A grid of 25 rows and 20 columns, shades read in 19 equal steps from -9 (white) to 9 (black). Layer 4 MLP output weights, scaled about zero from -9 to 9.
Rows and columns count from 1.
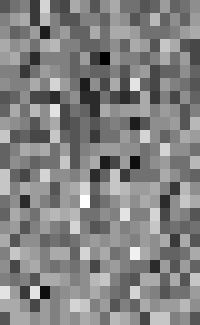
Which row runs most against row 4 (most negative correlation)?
16
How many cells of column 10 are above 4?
5
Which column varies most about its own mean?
14
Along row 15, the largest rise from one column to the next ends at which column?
10
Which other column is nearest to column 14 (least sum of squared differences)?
4
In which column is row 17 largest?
17
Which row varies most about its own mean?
23
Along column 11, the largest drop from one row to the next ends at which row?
6
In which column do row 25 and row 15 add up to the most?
18
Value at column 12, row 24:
3
